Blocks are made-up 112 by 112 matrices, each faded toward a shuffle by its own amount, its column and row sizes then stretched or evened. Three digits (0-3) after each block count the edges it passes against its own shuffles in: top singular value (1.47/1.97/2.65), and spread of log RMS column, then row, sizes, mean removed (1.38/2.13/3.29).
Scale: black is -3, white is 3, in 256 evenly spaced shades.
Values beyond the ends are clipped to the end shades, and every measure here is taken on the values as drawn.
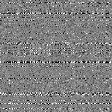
3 1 3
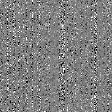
1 3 0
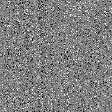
0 2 0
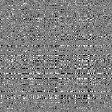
3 2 3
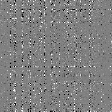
2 3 2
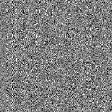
2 2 1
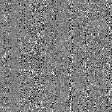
0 3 1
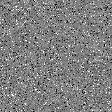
1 1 0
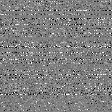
2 0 3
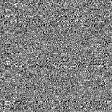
2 0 2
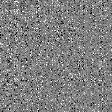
1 2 1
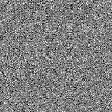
2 0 0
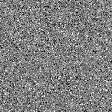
1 0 1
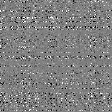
1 2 3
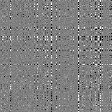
3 3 2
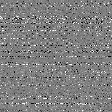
2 0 3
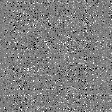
0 2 2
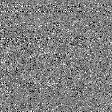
1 1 2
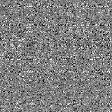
2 1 2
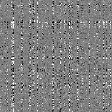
3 3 2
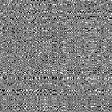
3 0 3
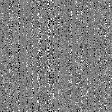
0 3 0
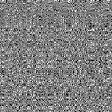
3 1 2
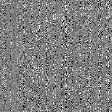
1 3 0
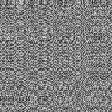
3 0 1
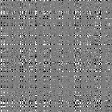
3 3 3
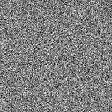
2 0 0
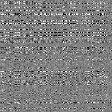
3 2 3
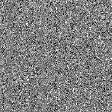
0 2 0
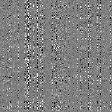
2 3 2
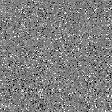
2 1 1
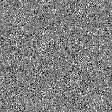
1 1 0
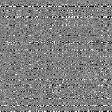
3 1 3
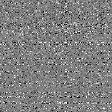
1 1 3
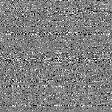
2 0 3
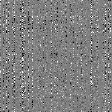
1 3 1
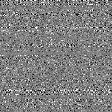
2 0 3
